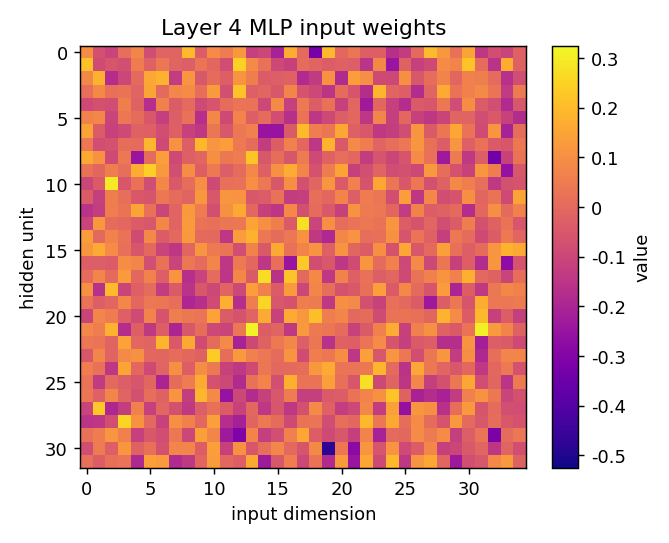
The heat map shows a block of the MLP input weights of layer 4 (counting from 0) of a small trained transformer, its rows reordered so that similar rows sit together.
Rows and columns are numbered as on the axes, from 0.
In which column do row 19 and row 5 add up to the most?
14
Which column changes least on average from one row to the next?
30
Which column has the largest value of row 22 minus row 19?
8
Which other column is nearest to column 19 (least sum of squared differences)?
21
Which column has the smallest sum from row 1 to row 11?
33
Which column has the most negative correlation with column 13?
7
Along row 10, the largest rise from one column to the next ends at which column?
2
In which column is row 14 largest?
13
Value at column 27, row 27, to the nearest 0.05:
0.1
